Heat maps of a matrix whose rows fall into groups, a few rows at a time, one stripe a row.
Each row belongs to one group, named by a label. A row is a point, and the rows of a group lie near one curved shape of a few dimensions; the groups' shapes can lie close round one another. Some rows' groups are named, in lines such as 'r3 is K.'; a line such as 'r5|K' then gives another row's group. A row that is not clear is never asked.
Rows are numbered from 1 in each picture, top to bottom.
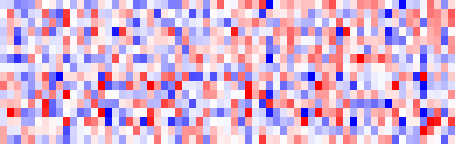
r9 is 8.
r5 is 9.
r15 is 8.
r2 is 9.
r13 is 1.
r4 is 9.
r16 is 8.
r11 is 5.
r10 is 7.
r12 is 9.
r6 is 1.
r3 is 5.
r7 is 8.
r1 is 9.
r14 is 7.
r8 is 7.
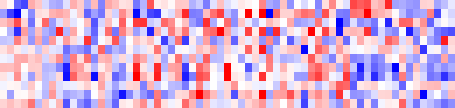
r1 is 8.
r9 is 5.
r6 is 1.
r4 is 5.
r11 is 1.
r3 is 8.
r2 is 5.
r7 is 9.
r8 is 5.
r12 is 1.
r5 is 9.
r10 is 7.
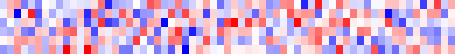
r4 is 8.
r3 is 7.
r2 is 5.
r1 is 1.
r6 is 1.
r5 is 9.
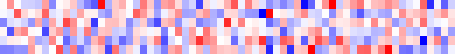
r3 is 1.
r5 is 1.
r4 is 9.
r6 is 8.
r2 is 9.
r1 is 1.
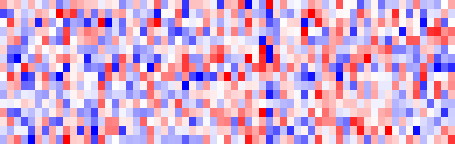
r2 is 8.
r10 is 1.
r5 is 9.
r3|1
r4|7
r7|5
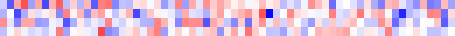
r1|9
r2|9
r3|8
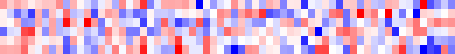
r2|9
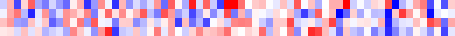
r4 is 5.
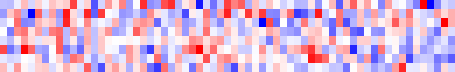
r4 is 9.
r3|9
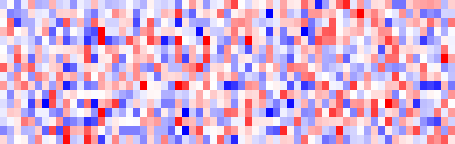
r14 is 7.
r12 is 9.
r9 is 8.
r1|7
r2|8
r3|9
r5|7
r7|9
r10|7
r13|1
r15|1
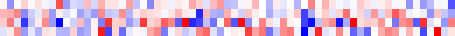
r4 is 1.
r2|1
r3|8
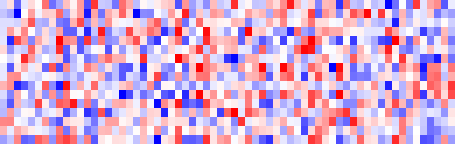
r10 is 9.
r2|5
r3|5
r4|7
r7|7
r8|1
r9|1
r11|1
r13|7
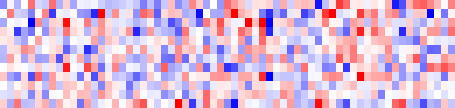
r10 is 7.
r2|1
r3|5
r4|9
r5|8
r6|7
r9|9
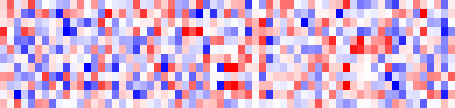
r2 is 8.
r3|1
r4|8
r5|9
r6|8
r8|7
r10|7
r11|9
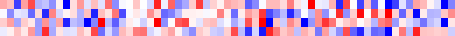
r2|9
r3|1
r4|9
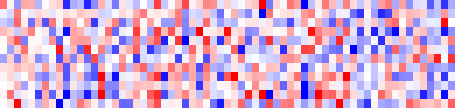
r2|9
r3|9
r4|5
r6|8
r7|5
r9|7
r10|1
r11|1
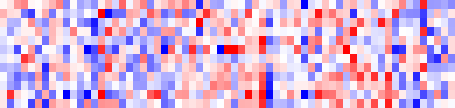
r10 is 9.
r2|7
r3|8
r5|1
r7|7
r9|9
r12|9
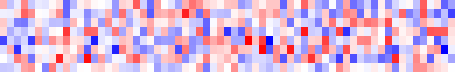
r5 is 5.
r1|8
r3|8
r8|7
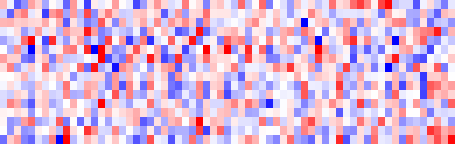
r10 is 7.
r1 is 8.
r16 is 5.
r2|9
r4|7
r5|7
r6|5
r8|9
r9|7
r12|1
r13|8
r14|8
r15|7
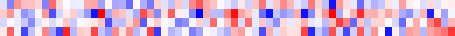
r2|1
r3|7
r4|9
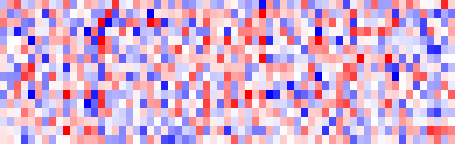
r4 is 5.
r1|9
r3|7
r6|7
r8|5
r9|7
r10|9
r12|7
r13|7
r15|7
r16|7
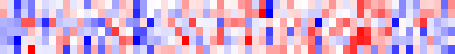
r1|9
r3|7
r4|8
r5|5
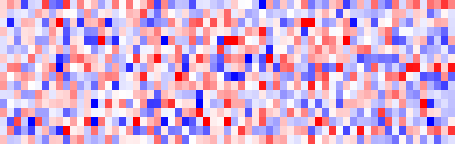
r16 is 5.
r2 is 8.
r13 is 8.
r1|9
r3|8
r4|1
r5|7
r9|7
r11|8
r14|5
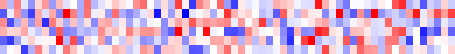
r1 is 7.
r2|1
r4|7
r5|8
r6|8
